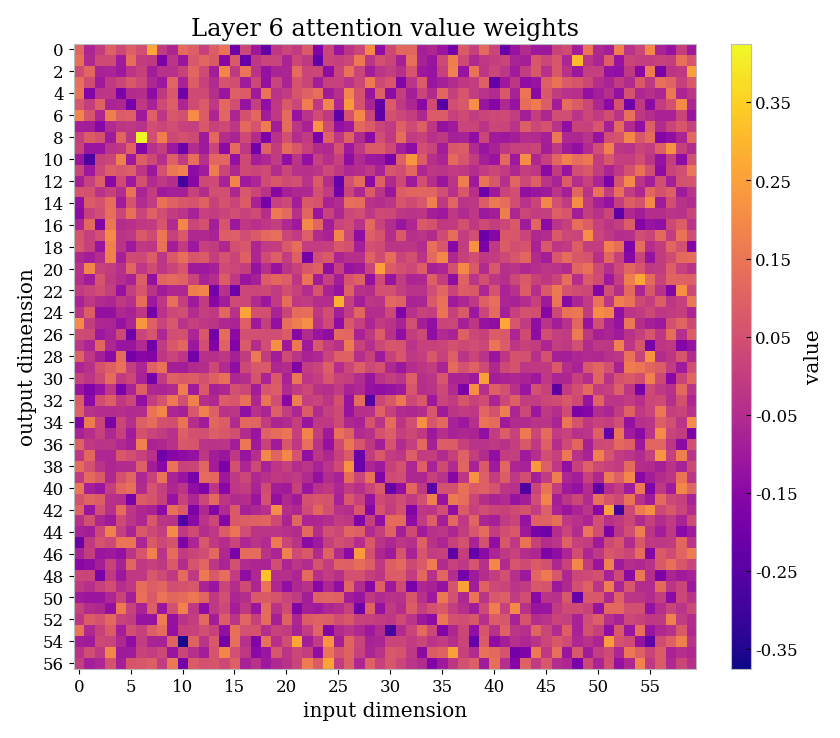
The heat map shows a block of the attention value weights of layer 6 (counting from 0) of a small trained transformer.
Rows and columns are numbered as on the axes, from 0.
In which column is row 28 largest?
55
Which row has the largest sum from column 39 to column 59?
21
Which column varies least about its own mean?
42
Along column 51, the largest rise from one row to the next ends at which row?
54
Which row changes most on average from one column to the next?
5
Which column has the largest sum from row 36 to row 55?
26
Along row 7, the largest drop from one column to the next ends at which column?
19
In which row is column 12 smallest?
40
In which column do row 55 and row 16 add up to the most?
3
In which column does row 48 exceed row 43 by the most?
10
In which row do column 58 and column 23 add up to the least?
8
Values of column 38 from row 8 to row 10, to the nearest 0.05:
-0.15 -0.05 0
